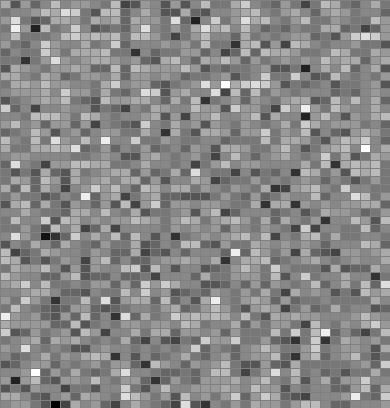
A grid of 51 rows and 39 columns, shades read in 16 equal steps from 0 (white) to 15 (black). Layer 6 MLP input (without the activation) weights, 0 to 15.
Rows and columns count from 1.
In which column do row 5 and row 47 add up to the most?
18
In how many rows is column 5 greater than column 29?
20
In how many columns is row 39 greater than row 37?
18
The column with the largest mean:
17
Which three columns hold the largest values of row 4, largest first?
4, 37, 10
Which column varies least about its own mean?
26
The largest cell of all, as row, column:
51, 6
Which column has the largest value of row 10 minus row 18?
11
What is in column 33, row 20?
3
